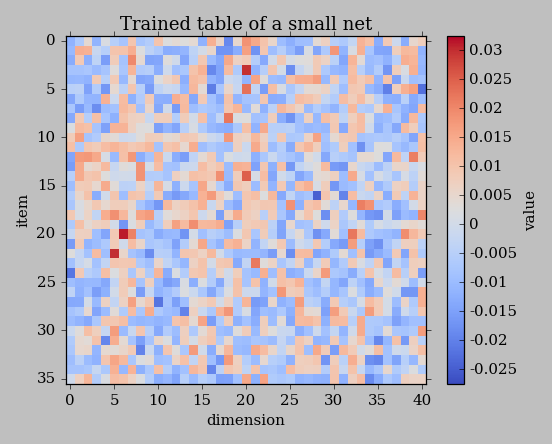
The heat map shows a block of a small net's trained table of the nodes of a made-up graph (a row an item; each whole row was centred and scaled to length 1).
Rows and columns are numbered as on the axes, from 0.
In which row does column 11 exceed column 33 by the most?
11
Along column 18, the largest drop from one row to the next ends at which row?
9
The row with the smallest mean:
26
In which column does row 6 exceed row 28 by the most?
13
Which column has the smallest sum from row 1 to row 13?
17
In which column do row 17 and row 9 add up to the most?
33
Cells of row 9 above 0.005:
12
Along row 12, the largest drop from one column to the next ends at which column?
8
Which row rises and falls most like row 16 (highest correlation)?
23
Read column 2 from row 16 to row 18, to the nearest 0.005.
0.01 0.005 0.005
